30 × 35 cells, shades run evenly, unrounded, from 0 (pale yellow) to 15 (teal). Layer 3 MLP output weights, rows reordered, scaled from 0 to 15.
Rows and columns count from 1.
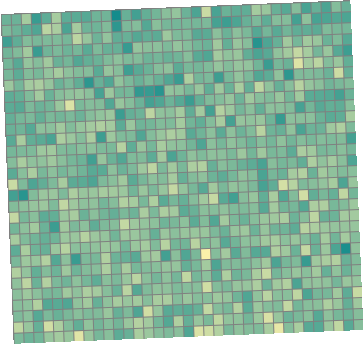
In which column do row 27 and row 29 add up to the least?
26
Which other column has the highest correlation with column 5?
19
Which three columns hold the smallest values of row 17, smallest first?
28, 17, 29
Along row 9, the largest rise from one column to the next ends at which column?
8
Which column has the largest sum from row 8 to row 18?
1
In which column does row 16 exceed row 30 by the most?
7
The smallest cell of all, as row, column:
23, 20
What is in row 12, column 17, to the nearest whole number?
5
